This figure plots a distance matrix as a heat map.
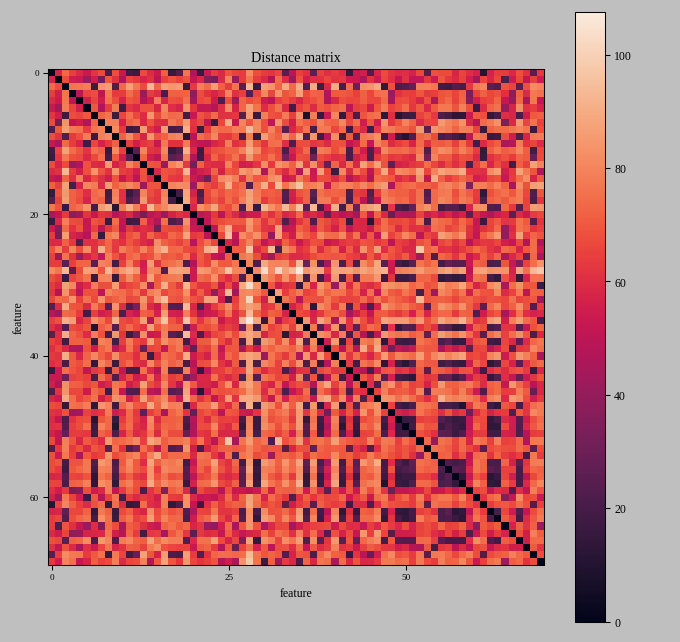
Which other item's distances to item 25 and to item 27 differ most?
32
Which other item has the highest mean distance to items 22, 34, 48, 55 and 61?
28
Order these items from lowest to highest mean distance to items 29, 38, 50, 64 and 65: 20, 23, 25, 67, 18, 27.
27, 20, 67, 25, 23, 18
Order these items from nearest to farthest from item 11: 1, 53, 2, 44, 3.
53, 44, 1, 3, 2
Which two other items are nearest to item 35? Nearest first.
30, 69
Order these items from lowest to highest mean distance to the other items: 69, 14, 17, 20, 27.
20, 27, 17, 69, 14
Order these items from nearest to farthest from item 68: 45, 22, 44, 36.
45, 44, 22, 36
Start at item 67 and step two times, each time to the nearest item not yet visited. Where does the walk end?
26
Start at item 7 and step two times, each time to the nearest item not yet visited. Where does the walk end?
1
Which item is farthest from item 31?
25
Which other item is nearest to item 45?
21
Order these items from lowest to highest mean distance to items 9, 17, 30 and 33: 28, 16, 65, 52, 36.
36, 65, 52, 16, 28
